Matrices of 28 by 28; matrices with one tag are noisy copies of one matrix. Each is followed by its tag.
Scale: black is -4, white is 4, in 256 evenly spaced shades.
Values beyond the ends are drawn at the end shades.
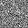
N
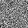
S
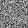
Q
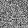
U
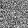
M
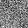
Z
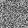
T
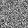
S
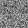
T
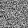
M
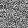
M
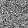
T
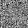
Q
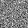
S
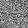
U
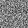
T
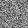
N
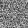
M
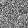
T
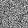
N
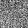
Z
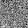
Z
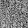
Z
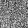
Z
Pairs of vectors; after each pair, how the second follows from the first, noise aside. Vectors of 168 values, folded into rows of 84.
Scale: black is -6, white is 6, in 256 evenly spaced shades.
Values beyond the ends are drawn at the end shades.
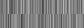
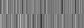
reversed, partly zeroed.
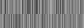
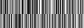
scaled up.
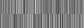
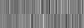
wrapped around, partly zeroed.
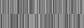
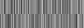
wrapped around, negated.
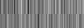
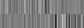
reversed, partly zeroed.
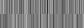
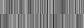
copied.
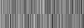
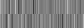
wrapped around, partly zeroed.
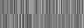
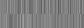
negated, shrunk.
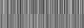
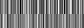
scaled up.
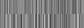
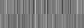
reversed, partly zeroed.
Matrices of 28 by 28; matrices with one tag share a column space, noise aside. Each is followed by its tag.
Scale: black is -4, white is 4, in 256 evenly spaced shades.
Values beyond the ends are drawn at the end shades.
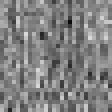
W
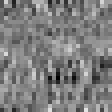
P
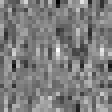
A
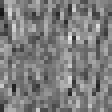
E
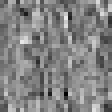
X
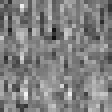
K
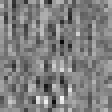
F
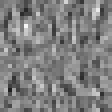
E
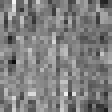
X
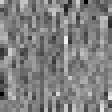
X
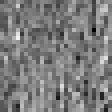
K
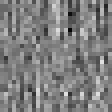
K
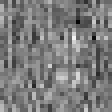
W
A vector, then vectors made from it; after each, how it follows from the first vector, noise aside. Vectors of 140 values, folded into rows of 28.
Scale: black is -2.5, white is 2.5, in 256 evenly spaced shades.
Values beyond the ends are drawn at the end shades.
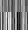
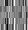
wrapped around, negated, partly zeroed.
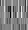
reversed, partly zeroed.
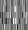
wrapped around, negated, partly zeroed.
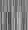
negated, shrunk.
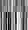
negated.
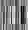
wrapped around.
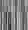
negated, shrunk.
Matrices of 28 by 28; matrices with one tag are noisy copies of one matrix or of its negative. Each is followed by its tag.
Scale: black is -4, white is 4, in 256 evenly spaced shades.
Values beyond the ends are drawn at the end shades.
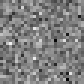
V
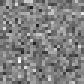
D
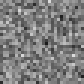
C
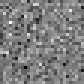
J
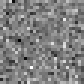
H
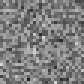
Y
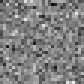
D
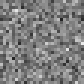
J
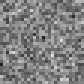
Y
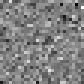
C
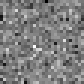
J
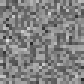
H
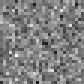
C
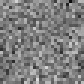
V
